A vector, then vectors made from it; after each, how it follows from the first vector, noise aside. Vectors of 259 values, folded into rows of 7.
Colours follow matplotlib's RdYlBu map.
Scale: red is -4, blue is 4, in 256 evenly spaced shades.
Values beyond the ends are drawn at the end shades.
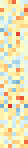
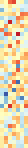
sign-scrambled.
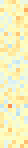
shrunk.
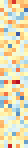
sign-scrambled.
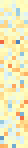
reversed, negated, partly zeroed.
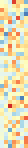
sign-scrambled.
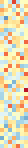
wrapped around.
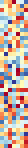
scaled up.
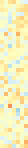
shrunk.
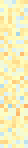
negated, shrunk.
